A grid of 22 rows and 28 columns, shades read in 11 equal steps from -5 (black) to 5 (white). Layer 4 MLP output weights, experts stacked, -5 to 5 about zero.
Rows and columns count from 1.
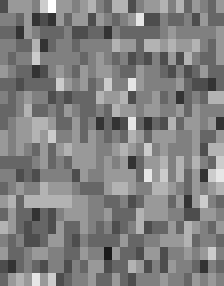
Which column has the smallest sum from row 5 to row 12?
26
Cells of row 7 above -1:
15
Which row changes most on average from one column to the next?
10
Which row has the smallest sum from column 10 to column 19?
3
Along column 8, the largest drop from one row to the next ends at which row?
8
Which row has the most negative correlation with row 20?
7
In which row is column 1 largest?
18
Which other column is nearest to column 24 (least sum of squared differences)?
22
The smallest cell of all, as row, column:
20, 14
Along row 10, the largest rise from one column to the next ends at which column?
17
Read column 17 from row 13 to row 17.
-3 1 1 -2 -1
